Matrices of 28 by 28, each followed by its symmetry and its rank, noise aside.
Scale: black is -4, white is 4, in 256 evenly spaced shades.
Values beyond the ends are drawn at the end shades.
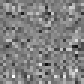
no symmetry, rank five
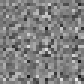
antisymmetric, rank four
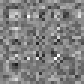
symmetric, rank four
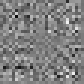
no symmetry, rank four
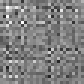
symmetric, rank three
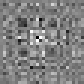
symmetric, rank three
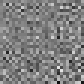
no symmetry, rank four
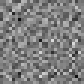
symmetric, rank four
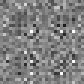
symmetric, rank four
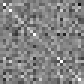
symmetric, rank five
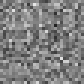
no symmetry, rank five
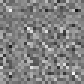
symmetric, rank three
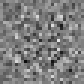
symmetric, rank four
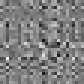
no symmetry, rank three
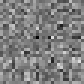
no symmetry, rank three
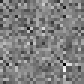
symmetric, rank five
